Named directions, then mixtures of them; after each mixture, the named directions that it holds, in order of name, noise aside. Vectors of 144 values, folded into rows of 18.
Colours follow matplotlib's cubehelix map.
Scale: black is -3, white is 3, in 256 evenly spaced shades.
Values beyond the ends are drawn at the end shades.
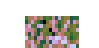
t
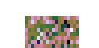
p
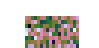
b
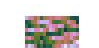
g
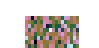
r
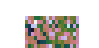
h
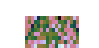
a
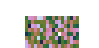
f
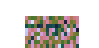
b, p, r.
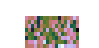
a.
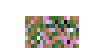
p, r.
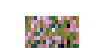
a, p.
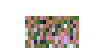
b, r, t.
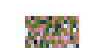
b, r, t.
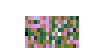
b, f.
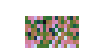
a, f, t.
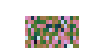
r, t.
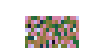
b.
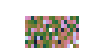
g, r.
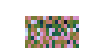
b, p, r.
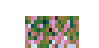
a, t.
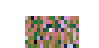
r.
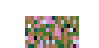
b, p, r.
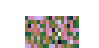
f.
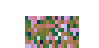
f, t.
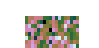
t.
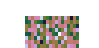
f, t.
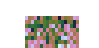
a, b.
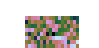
g, p, t.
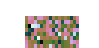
f, h.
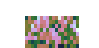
a.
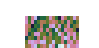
a.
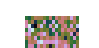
f, h.
